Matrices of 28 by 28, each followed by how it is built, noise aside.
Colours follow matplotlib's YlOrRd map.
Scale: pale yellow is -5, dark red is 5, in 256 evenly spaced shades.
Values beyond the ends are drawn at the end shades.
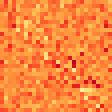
banded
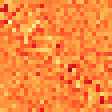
banded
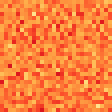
repeating columns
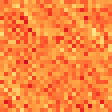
Toeplitz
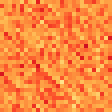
Toeplitz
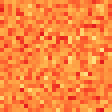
low rank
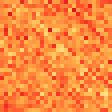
Toeplitz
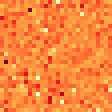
sparse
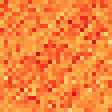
Hankel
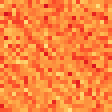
Toeplitz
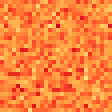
repeating columns
